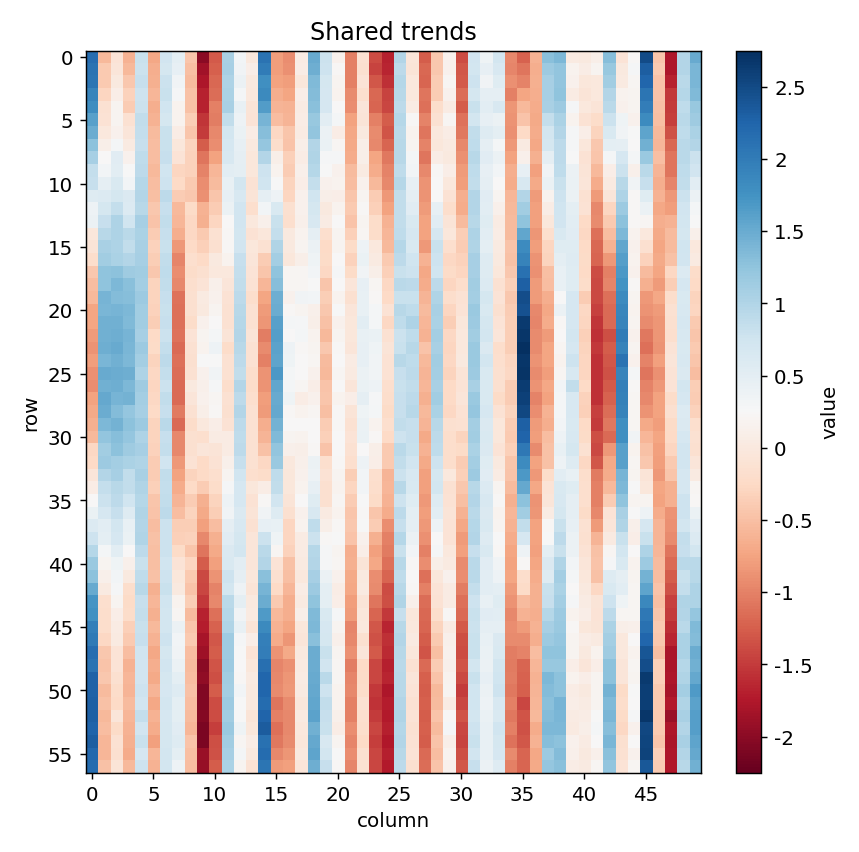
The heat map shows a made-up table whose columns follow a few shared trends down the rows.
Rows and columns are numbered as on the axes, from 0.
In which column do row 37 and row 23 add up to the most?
35
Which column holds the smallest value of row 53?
9
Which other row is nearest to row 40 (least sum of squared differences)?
8
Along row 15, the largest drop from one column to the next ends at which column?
36
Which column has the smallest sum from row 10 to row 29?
41
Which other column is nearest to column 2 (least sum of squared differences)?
1
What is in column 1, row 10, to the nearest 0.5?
0.5
